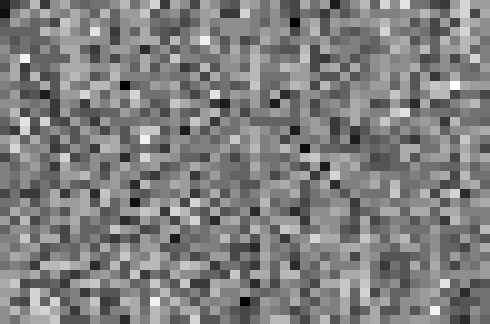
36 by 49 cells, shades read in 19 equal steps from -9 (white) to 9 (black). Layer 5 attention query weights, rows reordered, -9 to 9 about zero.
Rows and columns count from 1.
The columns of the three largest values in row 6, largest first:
15, 10, 32
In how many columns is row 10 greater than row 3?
22
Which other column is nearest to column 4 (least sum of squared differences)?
35
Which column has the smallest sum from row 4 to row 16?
26
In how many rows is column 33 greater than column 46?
13
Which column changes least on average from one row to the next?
27
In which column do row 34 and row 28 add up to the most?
25
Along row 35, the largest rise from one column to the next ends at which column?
45
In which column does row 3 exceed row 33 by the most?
30
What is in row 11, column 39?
-1
